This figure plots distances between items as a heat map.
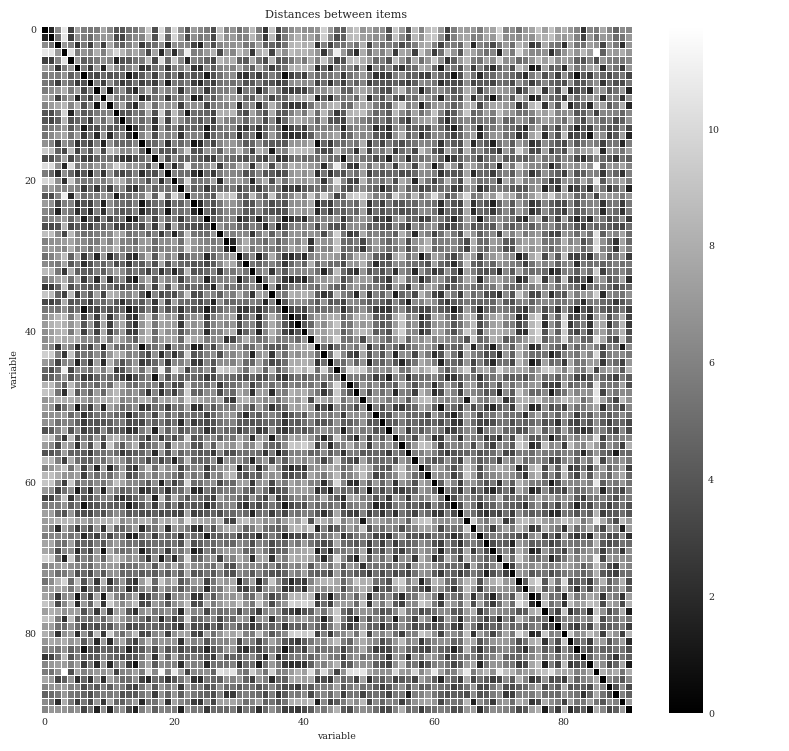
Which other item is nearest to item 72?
68
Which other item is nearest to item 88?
56
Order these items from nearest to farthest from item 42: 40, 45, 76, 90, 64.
76, 64, 45, 90, 40
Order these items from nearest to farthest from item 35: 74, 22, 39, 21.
21, 74, 39, 22
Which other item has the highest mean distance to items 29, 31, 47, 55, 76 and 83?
85
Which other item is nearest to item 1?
0
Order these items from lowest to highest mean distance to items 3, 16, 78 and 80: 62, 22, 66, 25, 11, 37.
66, 37, 25, 62, 11, 22
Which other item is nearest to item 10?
8
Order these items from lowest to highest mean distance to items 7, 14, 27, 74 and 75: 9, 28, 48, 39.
9, 48, 39, 28
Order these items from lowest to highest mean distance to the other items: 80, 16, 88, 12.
88, 12, 16, 80
